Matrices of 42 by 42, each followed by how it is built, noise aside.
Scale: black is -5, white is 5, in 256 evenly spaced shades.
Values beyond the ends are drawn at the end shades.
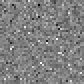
sparse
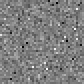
sparse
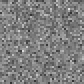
repeating columns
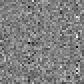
uneven columns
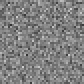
repeating columns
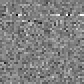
uneven rows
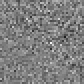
upper triangular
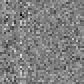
uneven columns
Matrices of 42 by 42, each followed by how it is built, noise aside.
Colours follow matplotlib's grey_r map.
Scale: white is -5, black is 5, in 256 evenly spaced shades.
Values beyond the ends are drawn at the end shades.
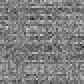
blocks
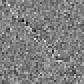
banded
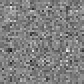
low rank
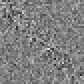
banded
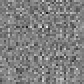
low rank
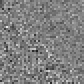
lower triangular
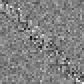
banded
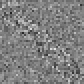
banded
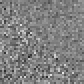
lower triangular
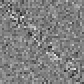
banded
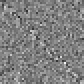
banded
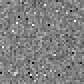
sparse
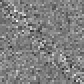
banded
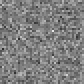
blocks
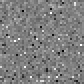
sparse
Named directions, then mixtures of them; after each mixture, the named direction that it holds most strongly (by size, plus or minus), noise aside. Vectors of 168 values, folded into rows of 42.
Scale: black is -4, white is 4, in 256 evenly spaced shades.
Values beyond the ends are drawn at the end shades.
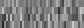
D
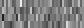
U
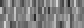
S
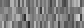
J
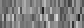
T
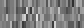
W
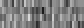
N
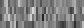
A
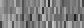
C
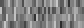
S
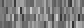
T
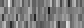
S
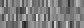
W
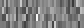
W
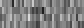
N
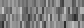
D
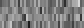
J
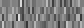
U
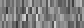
W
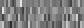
U
